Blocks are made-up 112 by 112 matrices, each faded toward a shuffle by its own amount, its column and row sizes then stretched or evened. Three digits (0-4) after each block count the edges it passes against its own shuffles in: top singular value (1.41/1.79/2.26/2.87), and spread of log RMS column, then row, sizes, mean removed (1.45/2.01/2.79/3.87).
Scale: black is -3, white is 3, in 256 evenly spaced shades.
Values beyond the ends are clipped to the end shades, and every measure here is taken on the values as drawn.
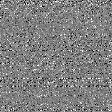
2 0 3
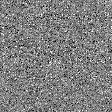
1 0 1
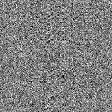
2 1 0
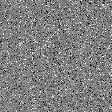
1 2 0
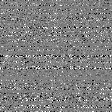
0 0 4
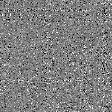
0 2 2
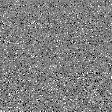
0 0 2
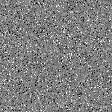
0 0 0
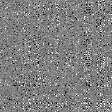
2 3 2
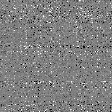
0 2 3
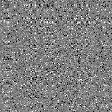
3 1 1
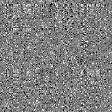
3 2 1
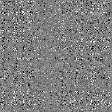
1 3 3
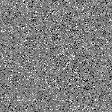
1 1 2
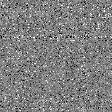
0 1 2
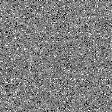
0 1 2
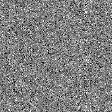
1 2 0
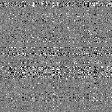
3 2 4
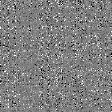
1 3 2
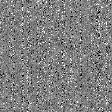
0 3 0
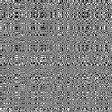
4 3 4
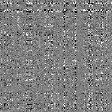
3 4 3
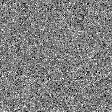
0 0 1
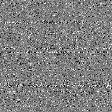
2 0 3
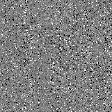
1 2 0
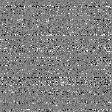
0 2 4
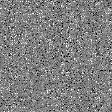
0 1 1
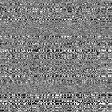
4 0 4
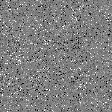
0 1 1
